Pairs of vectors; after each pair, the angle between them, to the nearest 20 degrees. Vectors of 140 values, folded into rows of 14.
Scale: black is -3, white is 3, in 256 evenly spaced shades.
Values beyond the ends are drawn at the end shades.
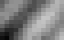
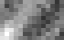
160 degrees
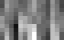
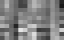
40 degrees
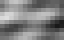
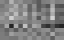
60 degrees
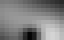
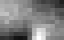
60 degrees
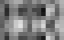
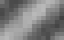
100 degrees
